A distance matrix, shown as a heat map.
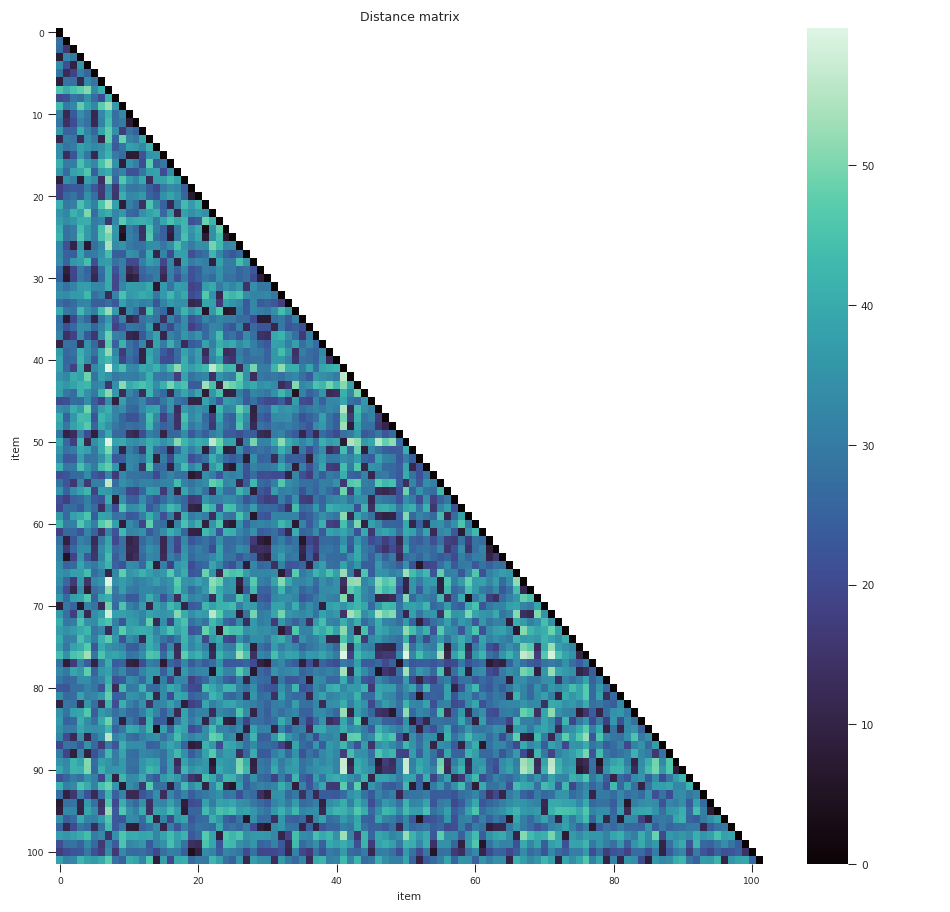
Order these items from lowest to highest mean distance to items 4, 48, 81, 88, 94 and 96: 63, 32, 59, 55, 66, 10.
55, 63, 10, 59, 32, 66
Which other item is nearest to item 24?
21
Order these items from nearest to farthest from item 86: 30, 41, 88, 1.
41, 88, 1, 30
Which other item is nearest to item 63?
62
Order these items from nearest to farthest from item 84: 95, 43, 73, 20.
20, 95, 73, 43
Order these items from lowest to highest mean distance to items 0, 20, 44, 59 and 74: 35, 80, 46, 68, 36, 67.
36, 35, 46, 80, 68, 67
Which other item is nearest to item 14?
85
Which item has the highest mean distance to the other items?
7
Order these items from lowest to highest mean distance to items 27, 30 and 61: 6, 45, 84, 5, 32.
45, 5, 6, 84, 32
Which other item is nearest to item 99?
61
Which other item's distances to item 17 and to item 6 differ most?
76
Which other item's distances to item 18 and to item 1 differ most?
64
